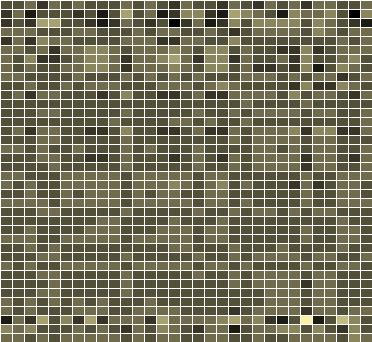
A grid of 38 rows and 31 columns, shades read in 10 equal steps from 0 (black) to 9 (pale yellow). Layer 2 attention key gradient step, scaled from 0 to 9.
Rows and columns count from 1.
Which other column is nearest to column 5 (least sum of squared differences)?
23
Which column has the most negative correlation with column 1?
20
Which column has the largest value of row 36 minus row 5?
26
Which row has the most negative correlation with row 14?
3
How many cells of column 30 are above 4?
4
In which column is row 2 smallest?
30
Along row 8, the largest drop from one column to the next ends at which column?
27
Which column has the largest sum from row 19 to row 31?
15
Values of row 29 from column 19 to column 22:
3 4 3 4
